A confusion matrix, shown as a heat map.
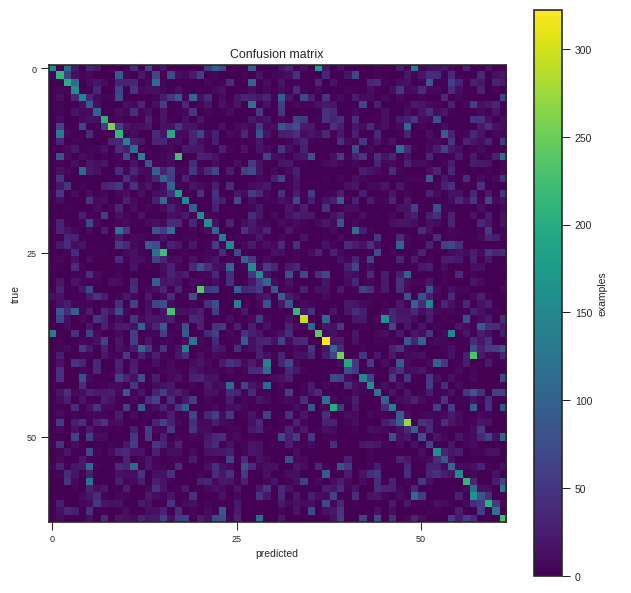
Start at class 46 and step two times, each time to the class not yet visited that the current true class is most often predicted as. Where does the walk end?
18
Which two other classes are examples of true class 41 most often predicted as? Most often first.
29, 40
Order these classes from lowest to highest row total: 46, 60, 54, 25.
60, 25, 54, 46
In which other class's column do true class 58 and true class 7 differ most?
57
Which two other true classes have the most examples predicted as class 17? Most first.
12, 4
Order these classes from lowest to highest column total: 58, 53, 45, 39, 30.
30, 45, 53, 58, 39
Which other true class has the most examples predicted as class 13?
24
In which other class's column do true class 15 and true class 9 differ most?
16
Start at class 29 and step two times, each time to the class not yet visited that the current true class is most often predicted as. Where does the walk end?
4
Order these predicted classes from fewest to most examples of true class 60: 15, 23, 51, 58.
51, 15, 58, 23
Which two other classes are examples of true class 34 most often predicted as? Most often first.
45, 37
